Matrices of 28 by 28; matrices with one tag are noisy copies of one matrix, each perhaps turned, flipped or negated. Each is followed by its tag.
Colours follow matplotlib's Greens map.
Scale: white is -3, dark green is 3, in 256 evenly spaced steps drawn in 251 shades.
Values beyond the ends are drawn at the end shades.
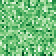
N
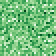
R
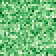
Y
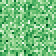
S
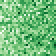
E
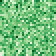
N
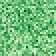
R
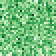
Y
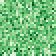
N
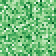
S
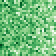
E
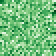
N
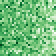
E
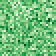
R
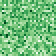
R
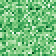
S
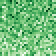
E
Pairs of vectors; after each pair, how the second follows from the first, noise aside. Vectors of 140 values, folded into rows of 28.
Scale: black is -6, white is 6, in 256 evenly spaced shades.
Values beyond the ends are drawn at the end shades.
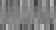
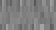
shrunk.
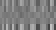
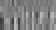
wrapped around.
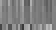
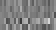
wrapped around.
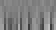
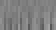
shrunk.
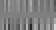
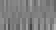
shrunk.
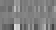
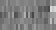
wrapped around.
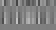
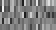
wrapped around, scaled up.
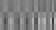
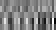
negated, scaled up.
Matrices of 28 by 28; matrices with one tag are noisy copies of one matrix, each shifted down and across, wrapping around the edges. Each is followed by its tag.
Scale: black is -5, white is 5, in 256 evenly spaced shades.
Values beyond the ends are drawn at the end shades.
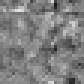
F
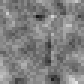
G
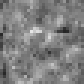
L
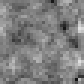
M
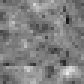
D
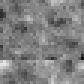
D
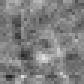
G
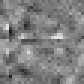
F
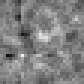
G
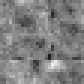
D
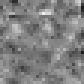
F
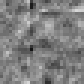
F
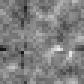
L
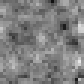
M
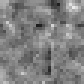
G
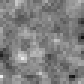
G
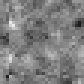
M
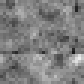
D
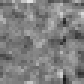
F
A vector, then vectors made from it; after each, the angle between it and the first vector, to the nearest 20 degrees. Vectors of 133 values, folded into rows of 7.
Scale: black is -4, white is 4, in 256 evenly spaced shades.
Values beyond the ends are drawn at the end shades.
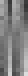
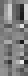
120 degrees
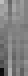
60 degrees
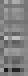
80 degrees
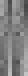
20 degrees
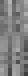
140 degrees
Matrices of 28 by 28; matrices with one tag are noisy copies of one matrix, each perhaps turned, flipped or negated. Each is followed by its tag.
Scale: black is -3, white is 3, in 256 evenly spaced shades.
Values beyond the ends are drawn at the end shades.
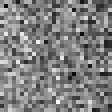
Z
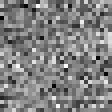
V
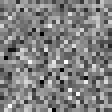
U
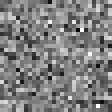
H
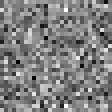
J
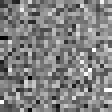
Z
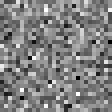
J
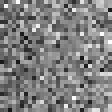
Z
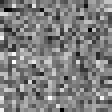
H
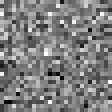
H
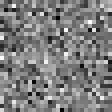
H
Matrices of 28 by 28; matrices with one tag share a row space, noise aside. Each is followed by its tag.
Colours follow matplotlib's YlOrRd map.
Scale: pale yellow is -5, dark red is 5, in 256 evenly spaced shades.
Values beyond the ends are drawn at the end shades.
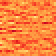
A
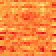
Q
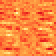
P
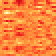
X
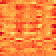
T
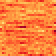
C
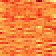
T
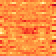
Q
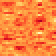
X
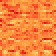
A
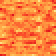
T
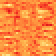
P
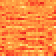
C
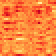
X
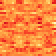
T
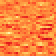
P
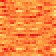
T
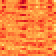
C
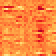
X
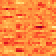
X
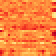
Q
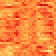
P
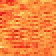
A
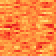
P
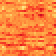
C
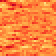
A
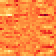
P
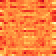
Q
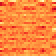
Q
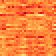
C
